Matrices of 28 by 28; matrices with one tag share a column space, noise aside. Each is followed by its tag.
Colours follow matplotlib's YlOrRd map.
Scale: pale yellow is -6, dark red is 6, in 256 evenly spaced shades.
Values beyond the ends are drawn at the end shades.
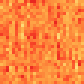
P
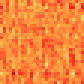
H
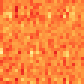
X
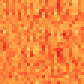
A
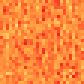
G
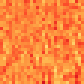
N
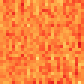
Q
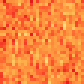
N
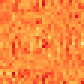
H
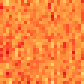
H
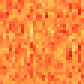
A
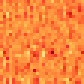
X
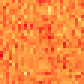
G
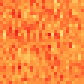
A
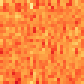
H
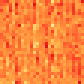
Q
